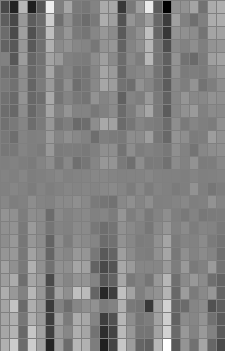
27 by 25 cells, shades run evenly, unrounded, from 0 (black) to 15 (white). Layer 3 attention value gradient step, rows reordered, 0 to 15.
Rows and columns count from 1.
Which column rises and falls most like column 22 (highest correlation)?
16
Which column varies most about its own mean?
19
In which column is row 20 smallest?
12
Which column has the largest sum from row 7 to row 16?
6
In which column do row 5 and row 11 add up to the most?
17
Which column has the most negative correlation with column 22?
15
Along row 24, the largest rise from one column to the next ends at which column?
18
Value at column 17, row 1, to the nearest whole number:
14
